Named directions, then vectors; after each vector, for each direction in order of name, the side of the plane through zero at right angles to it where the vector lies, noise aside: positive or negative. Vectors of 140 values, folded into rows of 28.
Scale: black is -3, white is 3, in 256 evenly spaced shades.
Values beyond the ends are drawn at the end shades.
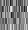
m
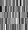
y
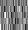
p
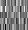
negative, negative, negative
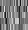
positive, negative, positive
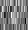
negative, negative, positive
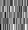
positive, negative, negative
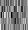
positive, positive, negative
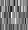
negative, negative, positive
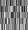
positive, positive, positive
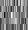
negative, negative, positive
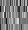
positive, negative, positive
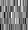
negative, negative, positive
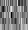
positive, positive, negative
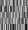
negative, positive, positive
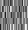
positive, negative, negative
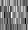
negative, negative, positive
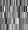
positive, negative, positive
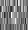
negative, negative, positive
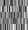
positive, negative, negative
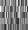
negative, positive, negative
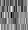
positive, positive, negative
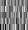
negative, negative, negative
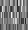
negative, negative, positive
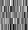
negative, positive, positive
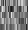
negative, negative, positive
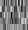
positive, positive, negative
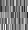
positive, positive, positive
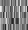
negative, positive, negative
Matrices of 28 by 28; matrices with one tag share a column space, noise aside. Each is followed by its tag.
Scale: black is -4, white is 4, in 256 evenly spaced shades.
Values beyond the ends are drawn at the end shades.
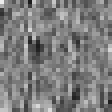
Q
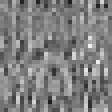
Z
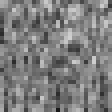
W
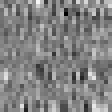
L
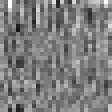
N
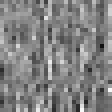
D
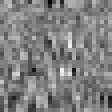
Z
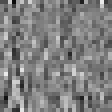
Z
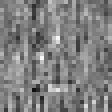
D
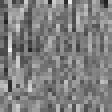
N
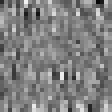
L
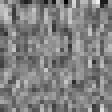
N
